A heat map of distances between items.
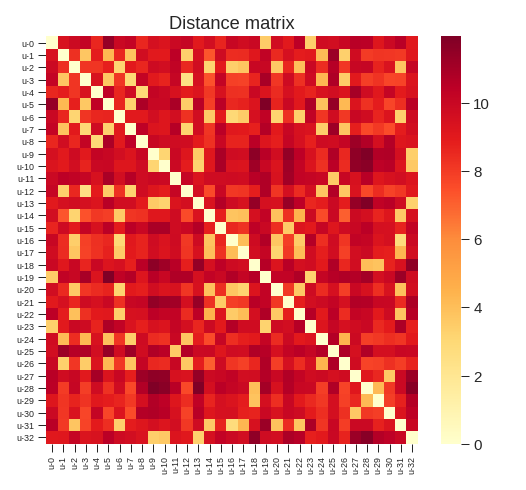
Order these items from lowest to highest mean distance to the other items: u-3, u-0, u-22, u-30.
u-3, u-22, u-30, u-0
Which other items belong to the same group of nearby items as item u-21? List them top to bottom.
u-15
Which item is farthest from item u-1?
u-25
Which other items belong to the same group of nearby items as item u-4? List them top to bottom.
u-8
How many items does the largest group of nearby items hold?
8
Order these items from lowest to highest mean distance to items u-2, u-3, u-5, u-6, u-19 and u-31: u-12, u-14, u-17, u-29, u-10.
u-14, u-17, u-12, u-29, u-10
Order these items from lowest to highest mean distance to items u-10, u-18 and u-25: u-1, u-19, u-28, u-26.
u-28, u-26, u-1, u-19
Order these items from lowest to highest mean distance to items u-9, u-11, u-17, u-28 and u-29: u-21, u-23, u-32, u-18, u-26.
u-18, u-26, u-32, u-23, u-21
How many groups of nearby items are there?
9
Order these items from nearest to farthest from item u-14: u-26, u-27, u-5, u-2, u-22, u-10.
u-2, u-22, u-26, u-5, u-10, u-27
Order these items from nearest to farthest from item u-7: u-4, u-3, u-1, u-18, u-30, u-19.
u-3, u-1, u-30, u-18, u-4, u-19
